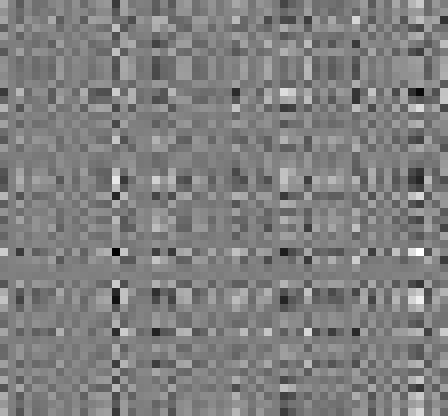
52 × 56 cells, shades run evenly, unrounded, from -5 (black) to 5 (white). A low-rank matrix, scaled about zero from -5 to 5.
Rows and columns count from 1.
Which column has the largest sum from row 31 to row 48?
53
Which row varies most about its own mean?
32
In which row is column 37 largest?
12
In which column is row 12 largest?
36
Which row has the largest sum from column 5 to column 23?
23
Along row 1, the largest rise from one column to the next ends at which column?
16
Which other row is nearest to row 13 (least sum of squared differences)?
6
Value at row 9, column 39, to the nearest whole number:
2
